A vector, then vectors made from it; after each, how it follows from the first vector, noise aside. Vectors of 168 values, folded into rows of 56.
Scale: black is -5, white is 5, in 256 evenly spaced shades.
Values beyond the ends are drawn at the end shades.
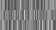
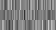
sign-scrambled.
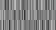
sign-scrambled.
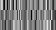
reversed, negated, scaled up.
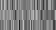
wrapped around, negated.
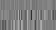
reversed, negated, partly zeroed.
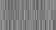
shrunk.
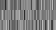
sign-scrambled.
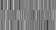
reversed, partly zeroed.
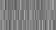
shrunk.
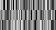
reversed, negated, scaled up.
